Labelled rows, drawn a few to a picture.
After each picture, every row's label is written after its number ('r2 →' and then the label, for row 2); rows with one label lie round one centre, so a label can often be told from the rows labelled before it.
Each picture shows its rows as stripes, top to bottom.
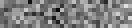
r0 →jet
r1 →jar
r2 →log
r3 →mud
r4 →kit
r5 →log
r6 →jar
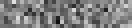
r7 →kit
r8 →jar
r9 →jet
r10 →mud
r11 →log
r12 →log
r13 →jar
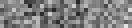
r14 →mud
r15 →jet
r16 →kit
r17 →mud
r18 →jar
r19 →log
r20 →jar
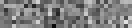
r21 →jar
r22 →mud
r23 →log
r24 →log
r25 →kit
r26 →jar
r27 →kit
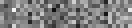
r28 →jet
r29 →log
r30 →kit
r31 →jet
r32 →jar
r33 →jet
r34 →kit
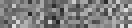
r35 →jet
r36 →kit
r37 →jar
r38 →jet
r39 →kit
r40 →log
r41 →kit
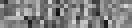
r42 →log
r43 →jar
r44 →log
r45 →log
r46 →mud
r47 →jet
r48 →jet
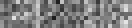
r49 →log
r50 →jar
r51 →jar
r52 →log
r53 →kit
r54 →jar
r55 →jar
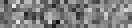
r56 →log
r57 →kit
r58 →jar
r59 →mud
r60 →mud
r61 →log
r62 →kit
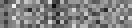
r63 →log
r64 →kit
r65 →jet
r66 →log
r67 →kit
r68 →log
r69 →jet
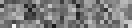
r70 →jar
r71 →mud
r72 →jet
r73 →mud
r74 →mud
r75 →jar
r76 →kit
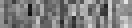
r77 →jar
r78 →jet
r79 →jet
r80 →jet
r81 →jar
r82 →jar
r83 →jar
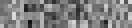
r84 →kit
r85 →mud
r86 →mud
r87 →kit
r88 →kit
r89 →jet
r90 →jet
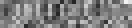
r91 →jar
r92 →log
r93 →log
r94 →log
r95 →kit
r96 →jet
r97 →mud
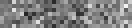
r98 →kit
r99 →jar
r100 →kit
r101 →mud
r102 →jet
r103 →jar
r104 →kit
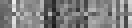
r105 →kit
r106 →kit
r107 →kit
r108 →log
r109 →kit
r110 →kit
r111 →kit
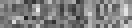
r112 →mud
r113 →jar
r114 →jar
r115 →jar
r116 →mud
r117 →kit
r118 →jar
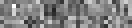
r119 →jar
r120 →kit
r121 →kit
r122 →kit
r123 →jet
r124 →mud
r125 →jet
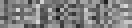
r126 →jet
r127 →jar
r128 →log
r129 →jar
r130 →log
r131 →jar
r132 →mud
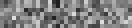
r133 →log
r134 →log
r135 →mud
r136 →jet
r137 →kit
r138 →jar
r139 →log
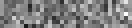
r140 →jar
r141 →jet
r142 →jet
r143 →jar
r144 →kit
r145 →log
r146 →mud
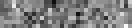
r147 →kit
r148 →kit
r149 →log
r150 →mud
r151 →jet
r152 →mud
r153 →jar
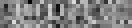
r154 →jet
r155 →log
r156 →log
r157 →log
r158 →mud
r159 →kit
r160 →log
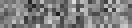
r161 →jet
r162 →mud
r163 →jet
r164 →log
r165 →mud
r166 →mud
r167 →jar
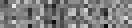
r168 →log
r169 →kit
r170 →jet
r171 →jet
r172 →jar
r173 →kit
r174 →jet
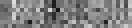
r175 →kit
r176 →kit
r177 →log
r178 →kit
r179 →kit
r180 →jet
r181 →jar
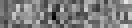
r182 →jar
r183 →log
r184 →log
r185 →kit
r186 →kit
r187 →log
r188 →jar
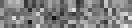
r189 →mud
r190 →mud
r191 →jet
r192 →jar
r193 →kit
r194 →jet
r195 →jar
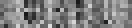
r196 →mud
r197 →mud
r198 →log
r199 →mud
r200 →mud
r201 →jet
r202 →log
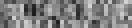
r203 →jar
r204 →mud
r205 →mud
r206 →mud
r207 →kit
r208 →log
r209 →log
